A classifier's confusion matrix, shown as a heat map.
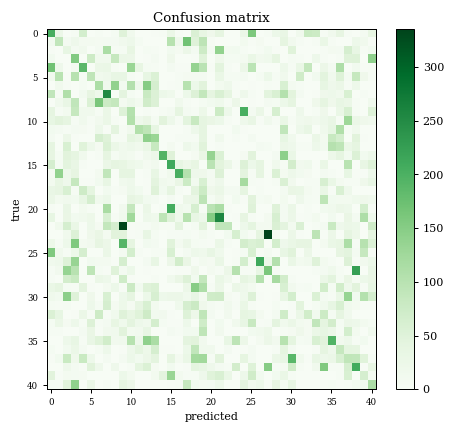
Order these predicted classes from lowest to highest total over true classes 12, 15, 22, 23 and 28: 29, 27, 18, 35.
18, 29, 35, 27
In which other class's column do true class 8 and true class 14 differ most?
6
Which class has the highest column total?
19
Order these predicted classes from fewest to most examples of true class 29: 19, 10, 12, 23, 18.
23, 12, 10, 19, 18
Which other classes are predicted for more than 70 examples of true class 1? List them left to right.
15, 17, 19
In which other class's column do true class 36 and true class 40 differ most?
3
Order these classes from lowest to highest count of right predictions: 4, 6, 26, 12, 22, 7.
22, 6, 12, 4, 26, 7
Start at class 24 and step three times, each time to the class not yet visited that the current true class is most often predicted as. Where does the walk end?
37
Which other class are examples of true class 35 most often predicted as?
12
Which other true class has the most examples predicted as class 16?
26
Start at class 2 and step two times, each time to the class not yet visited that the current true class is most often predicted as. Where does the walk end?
20
